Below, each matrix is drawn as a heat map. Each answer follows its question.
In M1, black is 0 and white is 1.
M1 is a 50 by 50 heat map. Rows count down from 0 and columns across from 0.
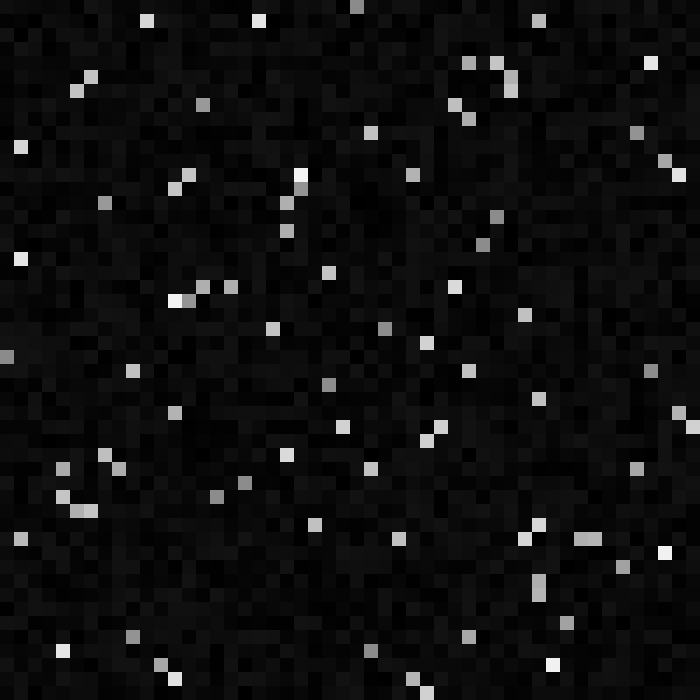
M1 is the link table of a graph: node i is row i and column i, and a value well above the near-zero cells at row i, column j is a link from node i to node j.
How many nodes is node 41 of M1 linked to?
1
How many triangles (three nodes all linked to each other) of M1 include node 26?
0
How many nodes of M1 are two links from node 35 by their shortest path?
2
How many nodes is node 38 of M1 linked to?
5
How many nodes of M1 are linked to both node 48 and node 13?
1
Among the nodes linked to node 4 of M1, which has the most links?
node 33
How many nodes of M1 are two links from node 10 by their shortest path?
2
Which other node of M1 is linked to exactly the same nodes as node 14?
node 32
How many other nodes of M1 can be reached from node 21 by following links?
4
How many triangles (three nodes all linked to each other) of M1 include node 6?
1
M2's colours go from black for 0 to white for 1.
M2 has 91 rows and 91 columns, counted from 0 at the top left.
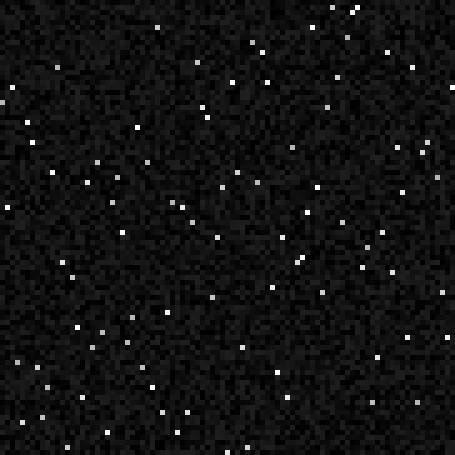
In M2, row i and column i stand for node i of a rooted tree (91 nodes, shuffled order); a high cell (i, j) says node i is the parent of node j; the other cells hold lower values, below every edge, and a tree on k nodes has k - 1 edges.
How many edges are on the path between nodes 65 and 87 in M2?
4
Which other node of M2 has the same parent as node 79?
58
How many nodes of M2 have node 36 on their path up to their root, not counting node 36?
7
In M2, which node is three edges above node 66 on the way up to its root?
23
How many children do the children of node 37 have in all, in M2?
3
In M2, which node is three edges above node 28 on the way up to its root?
89
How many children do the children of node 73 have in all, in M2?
3
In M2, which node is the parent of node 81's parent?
15
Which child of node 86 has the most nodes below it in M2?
21
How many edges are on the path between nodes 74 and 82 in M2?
5
